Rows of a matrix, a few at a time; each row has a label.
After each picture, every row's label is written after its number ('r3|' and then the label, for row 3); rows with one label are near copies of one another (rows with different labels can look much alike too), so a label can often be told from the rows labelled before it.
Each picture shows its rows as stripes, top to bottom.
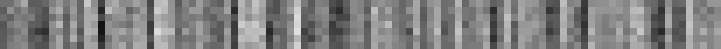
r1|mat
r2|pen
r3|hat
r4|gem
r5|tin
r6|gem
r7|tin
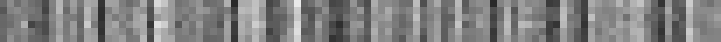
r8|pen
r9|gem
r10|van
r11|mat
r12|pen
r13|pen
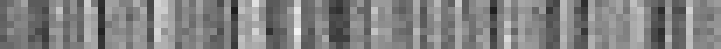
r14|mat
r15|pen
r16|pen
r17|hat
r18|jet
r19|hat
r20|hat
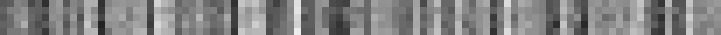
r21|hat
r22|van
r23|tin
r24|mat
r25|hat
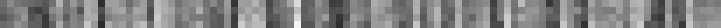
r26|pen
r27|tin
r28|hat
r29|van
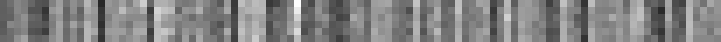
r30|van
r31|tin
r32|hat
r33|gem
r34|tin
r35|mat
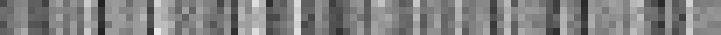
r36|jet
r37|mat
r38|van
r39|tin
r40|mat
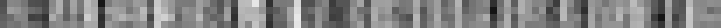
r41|gem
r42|pen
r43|tin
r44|jet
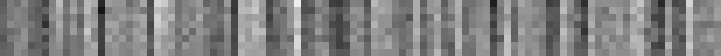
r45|pen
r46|gem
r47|tin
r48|pen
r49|mat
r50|van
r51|hat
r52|hat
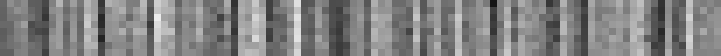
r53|pen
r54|tin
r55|jet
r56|mat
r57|tin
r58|jet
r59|hat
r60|hat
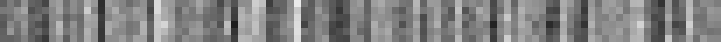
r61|jet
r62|mat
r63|hat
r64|pen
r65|pen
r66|hat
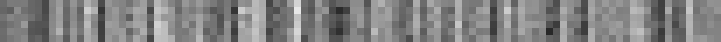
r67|jet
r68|hat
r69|jet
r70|mat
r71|pen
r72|tin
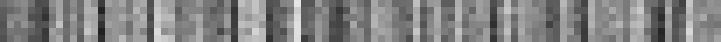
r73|van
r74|hat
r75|tin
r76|pen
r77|jet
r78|tin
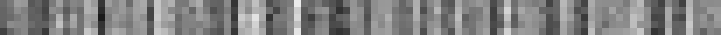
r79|van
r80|hat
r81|gem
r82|gem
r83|hat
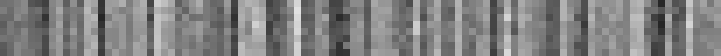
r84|tin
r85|van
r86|hat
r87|jet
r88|jet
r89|hat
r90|hat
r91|hat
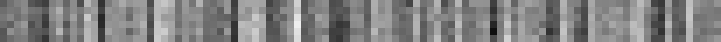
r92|tin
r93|pen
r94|jet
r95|hat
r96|pen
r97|hat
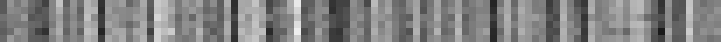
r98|pen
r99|pen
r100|mat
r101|pen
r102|tin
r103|pen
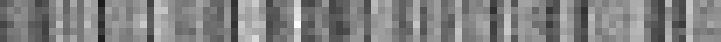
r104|gem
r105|pen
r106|van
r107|van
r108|hat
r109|gem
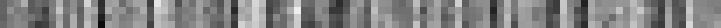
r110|mat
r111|pen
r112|gem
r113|gem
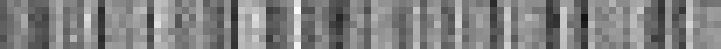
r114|pen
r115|van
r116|mat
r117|mat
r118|van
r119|gem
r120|van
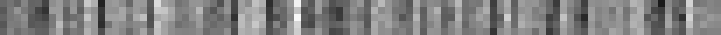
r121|jet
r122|tin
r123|van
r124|gem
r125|pen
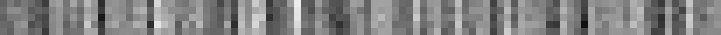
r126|jet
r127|van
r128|jet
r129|mat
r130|hat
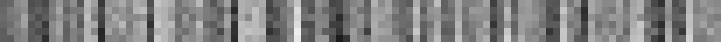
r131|tin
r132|van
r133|mat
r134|tin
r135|van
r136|hat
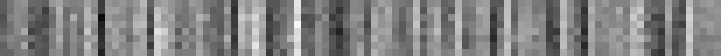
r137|van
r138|van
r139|gem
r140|van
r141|mat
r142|pen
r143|mat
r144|jet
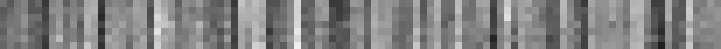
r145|hat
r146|hat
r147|hat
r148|tin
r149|jet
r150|pen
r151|jet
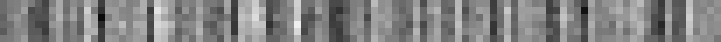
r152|pen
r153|mat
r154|gem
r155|tin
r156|tin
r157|mat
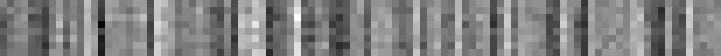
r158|mat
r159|jet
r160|van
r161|gem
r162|hat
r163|gem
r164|hat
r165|jet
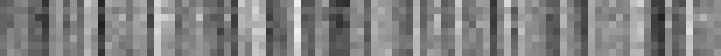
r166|hat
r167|jet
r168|tin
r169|hat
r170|jet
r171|jet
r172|jet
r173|jet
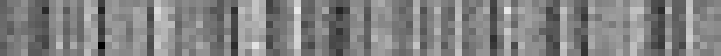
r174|jet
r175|hat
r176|mat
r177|tin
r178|hat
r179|pen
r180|gem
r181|mat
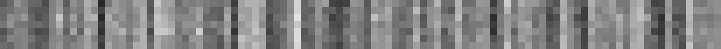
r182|hat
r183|van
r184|pen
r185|pen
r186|tin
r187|van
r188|van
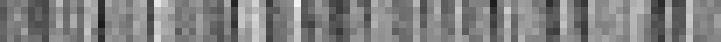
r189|pen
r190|hat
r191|gem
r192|gem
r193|mat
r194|jet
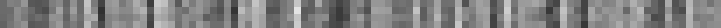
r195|mat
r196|van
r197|hat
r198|mat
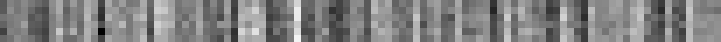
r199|pen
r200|pen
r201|van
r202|tin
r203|gem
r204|van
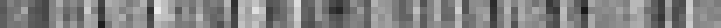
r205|pen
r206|mat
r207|tin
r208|gem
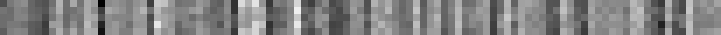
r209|gem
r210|van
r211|hat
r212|jet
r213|gem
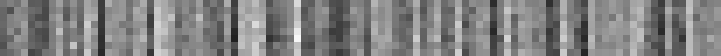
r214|pen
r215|hat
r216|tin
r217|mat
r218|pen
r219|van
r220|gem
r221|mat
